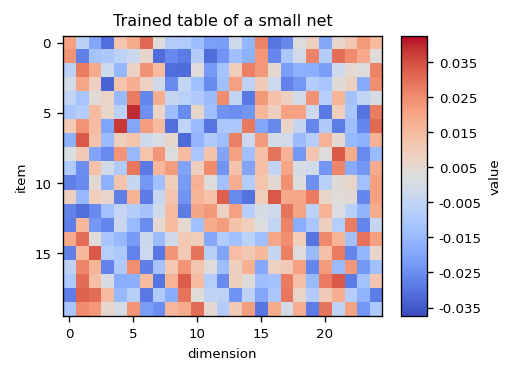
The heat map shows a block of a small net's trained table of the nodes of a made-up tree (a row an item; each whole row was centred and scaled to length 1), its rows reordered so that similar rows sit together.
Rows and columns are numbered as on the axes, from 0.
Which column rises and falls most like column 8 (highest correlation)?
11
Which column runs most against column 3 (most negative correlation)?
4
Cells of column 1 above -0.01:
14
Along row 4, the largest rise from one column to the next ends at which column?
15
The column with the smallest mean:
23
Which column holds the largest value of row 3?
24
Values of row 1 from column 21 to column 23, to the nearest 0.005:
0.03 0.025 0.02
